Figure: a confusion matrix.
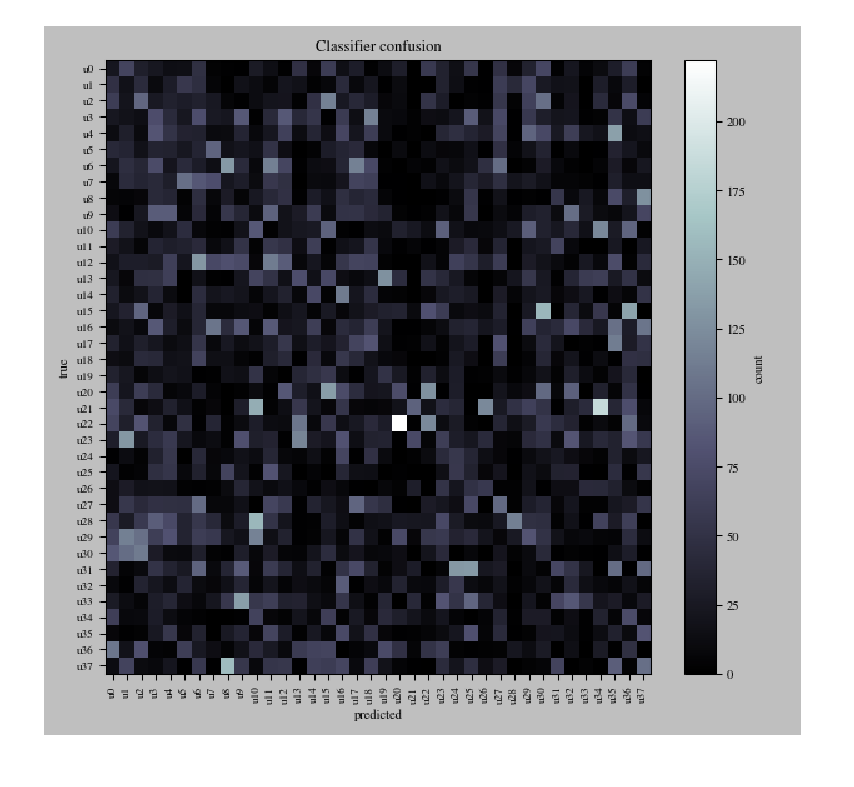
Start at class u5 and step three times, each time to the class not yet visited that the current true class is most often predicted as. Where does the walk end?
u8
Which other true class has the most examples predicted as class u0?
u36
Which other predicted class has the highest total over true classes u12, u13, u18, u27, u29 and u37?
u6
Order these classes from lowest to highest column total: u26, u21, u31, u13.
u21, u26, u31, u13
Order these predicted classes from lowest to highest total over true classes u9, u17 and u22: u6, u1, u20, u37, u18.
u1, u6, u37, u18, u20
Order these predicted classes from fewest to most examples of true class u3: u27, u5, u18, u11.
u5, u11, u27, u18
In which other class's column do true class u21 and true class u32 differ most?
u34
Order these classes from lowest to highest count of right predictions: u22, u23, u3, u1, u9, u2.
u1, u9, u23, u3, u2, u22
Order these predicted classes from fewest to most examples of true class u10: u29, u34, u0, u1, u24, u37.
u37, u24, u1, u0, u29, u34
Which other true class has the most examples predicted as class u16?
u14
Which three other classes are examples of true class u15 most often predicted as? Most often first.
u30, u36, u2
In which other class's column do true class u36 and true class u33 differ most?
u9
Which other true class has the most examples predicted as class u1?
u23
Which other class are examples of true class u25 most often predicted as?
u11
